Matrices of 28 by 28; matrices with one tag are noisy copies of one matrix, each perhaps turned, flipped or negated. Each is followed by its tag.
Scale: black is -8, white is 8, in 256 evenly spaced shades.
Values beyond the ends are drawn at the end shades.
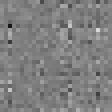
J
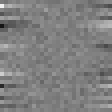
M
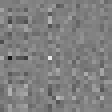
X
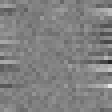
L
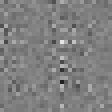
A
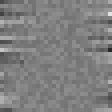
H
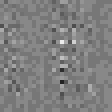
A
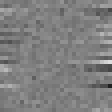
L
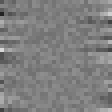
H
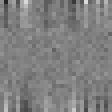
M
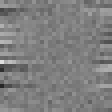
L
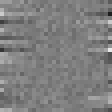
H
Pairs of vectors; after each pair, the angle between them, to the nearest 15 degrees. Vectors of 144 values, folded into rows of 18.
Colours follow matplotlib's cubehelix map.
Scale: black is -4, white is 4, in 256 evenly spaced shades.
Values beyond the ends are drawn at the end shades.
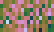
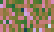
135 degrees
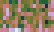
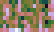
15 degrees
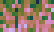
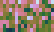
150 degrees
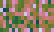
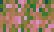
120 degrees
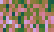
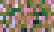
90 degrees
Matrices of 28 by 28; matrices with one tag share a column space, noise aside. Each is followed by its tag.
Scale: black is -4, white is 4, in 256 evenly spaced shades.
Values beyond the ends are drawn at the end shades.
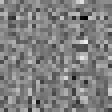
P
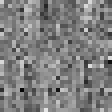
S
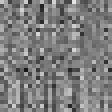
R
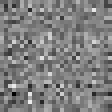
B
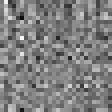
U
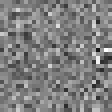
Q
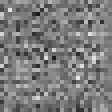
Q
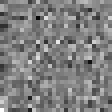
P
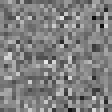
P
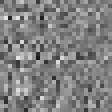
P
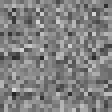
Q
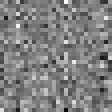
P
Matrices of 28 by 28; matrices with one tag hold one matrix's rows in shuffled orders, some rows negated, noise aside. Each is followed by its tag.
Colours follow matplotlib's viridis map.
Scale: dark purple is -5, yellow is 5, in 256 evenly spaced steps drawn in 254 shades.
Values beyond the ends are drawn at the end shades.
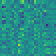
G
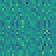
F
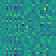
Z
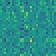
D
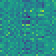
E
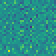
D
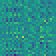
Z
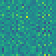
F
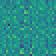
D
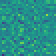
G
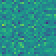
G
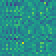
Z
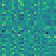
G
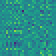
Z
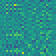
Z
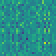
F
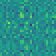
D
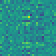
E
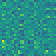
G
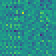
Z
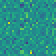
D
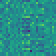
E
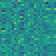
G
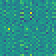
D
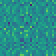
D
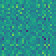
F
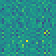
F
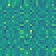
D
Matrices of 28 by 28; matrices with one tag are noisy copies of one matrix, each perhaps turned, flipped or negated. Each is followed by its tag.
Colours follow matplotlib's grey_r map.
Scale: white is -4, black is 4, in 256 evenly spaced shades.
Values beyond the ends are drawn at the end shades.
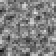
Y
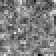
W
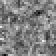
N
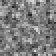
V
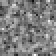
V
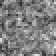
W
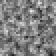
Y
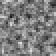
Y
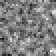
Y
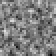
Y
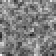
W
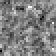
N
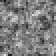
N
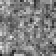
W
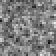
V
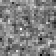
V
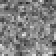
W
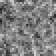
W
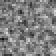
Y
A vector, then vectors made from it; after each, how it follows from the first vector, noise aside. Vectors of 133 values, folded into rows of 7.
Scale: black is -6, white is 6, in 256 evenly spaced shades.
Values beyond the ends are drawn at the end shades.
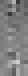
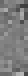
wrapped around, negated, partly zeroed.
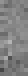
wrapped around, shrunk.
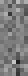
sign-scrambled.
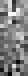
reversed, scaled up.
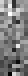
reversed, scaled up.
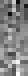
scaled up.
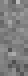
negated, partly zeroed.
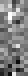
reversed, scaled up.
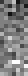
scaled up.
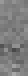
wrapped around, partly zeroed.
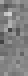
wrapped around, partly zeroed.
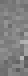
wrapped around, shrunk.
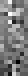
reversed, scaled up.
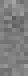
wrapped around, shrunk.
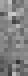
reversed.
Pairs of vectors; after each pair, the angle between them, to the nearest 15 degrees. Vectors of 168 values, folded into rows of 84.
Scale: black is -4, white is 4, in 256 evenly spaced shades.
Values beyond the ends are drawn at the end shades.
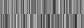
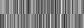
90 degrees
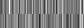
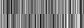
120 degrees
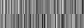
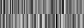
135 degrees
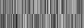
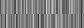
60 degrees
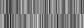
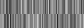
15 degrees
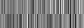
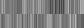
135 degrees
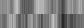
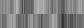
15 degrees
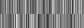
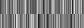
15 degrees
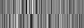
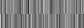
105 degrees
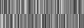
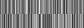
60 degrees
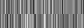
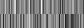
60 degrees
